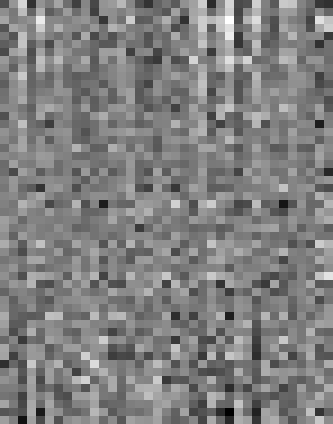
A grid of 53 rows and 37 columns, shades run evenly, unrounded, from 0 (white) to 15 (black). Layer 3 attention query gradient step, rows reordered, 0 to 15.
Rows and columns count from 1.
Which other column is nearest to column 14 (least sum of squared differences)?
7
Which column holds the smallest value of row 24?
32
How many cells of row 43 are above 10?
5
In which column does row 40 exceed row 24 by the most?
22
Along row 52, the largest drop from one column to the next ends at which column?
27
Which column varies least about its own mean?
34
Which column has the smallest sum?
23
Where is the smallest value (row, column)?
3, 26
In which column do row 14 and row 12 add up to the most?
20
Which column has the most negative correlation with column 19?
8
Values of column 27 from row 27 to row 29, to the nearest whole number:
10 7 7
